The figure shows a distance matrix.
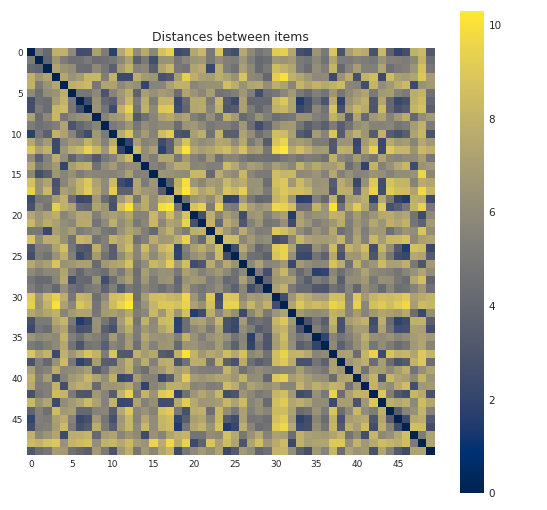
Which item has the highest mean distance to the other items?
31
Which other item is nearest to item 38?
6
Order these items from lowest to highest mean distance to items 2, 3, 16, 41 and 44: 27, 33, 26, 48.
27, 33, 26, 48
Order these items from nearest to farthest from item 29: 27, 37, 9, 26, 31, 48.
27, 9, 37, 26, 48, 31
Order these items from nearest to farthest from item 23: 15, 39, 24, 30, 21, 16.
30, 21, 39, 16, 15, 24
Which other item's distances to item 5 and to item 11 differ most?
12
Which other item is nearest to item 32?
20
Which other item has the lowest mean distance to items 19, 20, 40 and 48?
32
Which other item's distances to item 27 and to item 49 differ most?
35
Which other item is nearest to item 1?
15
